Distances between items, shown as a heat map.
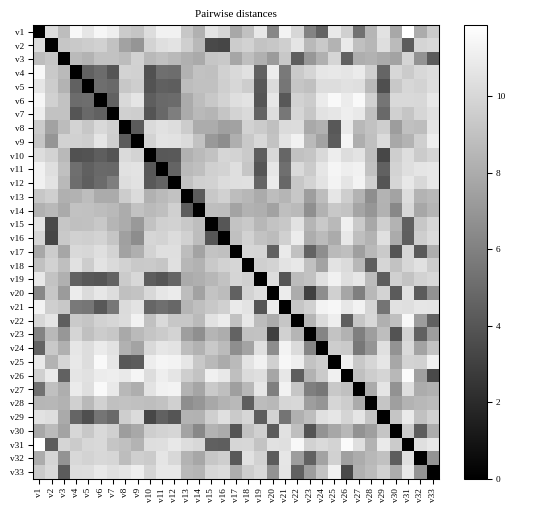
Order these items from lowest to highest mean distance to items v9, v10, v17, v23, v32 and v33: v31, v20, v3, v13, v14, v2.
v20, v3, v14, v13, v2, v31
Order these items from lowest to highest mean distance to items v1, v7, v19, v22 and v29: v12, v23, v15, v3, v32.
v12, v3, v23, v32, v15
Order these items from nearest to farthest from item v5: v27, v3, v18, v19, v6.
v19, v6, v3, v18, v27
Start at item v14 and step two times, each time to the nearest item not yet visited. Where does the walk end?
v28
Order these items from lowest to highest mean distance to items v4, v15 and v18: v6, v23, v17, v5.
v5, v6, v23, v17
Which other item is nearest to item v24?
v1
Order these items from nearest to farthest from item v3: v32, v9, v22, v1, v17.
v22, v32, v17, v1, v9
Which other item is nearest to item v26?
v33
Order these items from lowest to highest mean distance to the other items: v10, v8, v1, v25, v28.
v10, v28, v8, v1, v25
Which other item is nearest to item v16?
v2
